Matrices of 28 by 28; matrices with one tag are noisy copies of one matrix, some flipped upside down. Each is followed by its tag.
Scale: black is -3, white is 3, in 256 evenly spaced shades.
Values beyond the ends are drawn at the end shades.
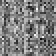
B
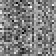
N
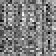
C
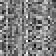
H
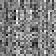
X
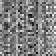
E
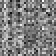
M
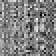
B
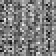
C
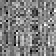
X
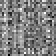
M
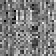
X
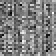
C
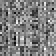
X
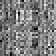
X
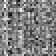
M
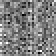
N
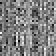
X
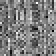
X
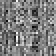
X
